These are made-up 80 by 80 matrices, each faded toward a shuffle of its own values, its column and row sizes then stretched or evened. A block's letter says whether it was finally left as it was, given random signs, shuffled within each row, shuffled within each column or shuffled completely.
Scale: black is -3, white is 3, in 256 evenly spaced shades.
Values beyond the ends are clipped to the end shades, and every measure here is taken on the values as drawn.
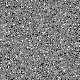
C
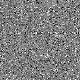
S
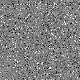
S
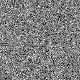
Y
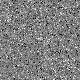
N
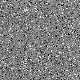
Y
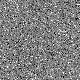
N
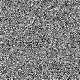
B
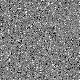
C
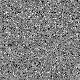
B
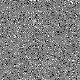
S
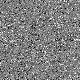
B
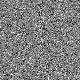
C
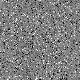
C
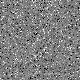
C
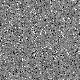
C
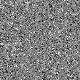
C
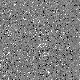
Y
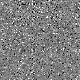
S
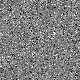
C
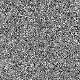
Y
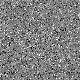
B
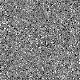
Y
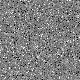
N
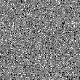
S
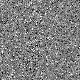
C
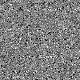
B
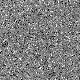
B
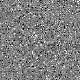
S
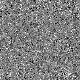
Y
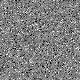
B
